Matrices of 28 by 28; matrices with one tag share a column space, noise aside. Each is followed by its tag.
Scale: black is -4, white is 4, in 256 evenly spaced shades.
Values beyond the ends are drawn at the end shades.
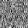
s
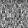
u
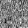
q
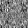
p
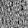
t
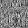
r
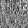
t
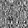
q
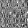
r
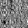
t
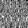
s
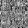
t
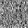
p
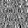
s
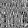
r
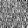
s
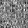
p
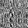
r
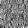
u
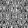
p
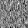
q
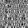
u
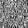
s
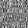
s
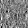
u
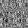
r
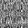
q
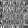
p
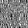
u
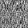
q
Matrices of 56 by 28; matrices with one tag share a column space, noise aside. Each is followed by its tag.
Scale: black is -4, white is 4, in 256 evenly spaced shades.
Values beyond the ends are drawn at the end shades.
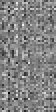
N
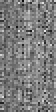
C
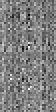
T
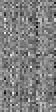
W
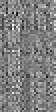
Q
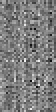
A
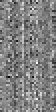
N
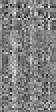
Q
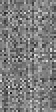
A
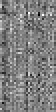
Q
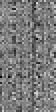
N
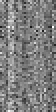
C
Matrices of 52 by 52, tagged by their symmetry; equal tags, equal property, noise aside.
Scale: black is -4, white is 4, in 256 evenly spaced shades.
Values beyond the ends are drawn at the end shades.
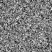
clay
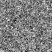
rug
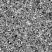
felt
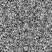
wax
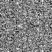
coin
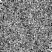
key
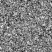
key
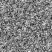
key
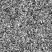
rug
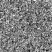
rug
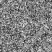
clay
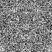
wax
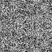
coin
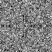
coin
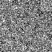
felt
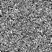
key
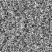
coin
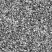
key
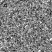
clay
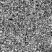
rug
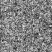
coin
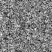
coin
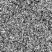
rug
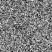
rug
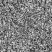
key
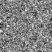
coin
